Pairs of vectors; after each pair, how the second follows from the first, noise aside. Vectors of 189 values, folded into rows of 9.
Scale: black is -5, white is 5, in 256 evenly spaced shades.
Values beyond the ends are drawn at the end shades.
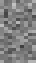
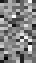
reversed, negated, scaled up.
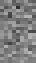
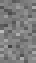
reversed, negated, partly zeroed.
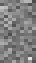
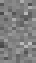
reversed, partly zeroed.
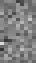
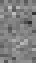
reversed, partly zeroed.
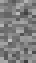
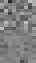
reversed, partly zeroed.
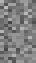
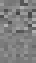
reversed, partly zeroed.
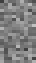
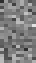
copied.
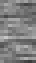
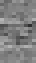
reversed, negated, partly zeroed.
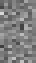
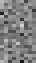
negated.
